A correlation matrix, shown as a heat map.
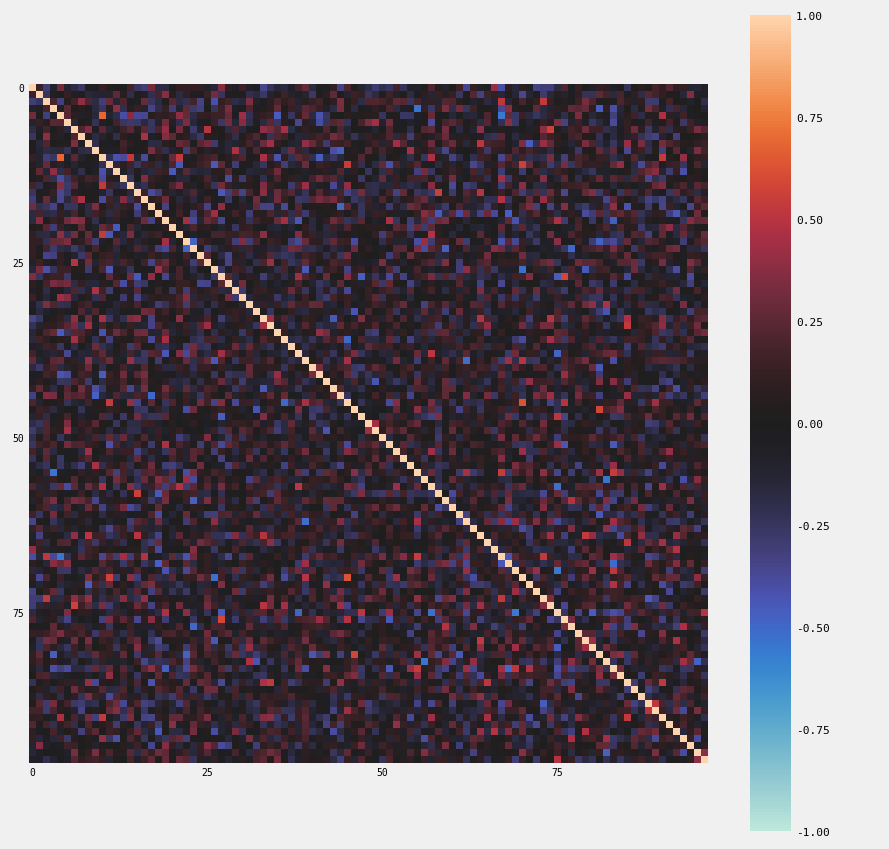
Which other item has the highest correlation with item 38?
57
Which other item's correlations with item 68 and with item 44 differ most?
62
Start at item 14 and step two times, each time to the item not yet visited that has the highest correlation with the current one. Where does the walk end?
4
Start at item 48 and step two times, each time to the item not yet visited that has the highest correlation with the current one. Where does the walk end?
5
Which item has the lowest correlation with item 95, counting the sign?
82
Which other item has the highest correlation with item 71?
83
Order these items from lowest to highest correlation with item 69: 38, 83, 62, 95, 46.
95, 46, 38, 62, 83
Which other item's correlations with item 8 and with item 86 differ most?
85
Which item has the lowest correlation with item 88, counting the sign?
73
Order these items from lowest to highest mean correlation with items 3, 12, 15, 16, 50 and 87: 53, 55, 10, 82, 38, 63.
10, 55, 38, 82, 53, 63
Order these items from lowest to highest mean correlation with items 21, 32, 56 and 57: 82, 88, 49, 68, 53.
88, 82, 68, 53, 49
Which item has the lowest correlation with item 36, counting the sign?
45
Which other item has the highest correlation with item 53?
67
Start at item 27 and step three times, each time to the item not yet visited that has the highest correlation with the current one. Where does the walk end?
70
